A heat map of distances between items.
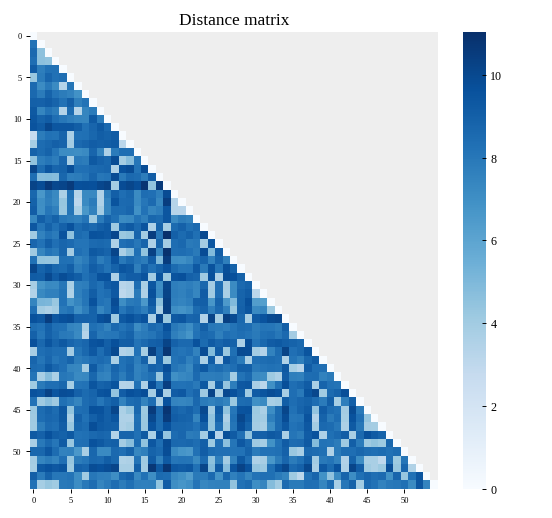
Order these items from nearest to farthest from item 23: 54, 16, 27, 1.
16, 54, 1, 27
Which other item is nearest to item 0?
12
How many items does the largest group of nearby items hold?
17
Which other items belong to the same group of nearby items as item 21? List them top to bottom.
4, 6, 9, 19, 20
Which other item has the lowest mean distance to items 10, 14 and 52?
5
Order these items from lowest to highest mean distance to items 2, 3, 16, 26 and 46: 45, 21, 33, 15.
33, 15, 45, 21
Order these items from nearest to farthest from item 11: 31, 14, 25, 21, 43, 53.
25, 43, 53, 14, 21, 31
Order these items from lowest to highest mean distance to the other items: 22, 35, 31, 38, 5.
31, 5, 38, 35, 22
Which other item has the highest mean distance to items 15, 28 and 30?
18
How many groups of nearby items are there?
8
